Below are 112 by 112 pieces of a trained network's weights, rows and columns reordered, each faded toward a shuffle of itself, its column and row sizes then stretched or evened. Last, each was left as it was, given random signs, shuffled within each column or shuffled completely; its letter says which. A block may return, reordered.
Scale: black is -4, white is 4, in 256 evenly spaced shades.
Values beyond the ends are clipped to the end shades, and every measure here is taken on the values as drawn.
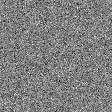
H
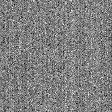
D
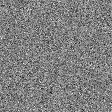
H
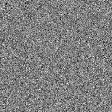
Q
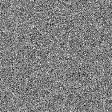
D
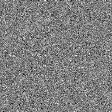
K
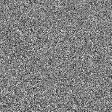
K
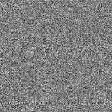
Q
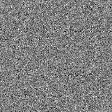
K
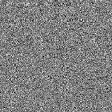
Q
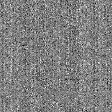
Q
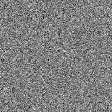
Q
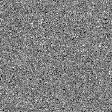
K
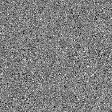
K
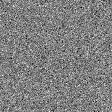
H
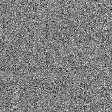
K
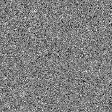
K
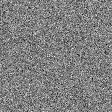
H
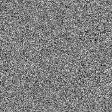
K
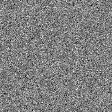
D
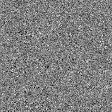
K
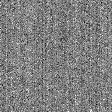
D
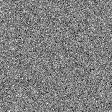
H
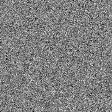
D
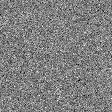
H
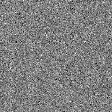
K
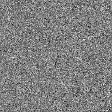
K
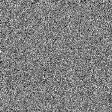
K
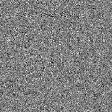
Q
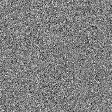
D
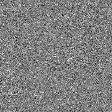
K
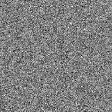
Q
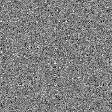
K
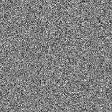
Q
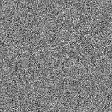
Q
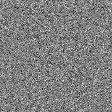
D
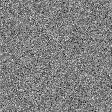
H
